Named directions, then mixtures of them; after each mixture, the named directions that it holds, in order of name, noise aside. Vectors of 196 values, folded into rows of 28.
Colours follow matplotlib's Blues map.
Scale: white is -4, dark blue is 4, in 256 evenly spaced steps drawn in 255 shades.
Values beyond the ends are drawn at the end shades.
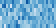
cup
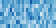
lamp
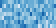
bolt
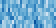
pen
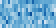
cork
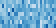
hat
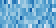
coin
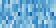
cork, pen.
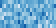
bolt.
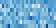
cup, hat, lamp.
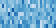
hat.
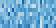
hat.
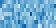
bolt.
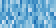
cork, pen.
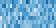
cup.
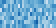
bolt, pen.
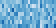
hat.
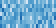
coin, cup, lamp.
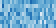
cork, hat, lamp.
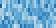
bolt, cup, pen.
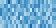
coin, hat.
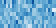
coin, cork, cup.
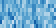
pen.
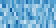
cup, lamp.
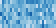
cork, lamp.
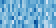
bolt, pen.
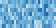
cork, pen.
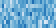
bolt, cork, hat.
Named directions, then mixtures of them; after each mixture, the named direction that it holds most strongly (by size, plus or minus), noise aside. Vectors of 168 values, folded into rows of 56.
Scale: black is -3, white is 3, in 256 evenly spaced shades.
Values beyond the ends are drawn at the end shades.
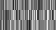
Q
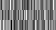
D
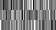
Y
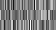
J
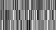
Q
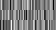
D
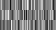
D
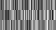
Q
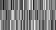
Y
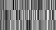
Q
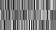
J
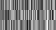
Q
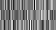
J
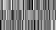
Y
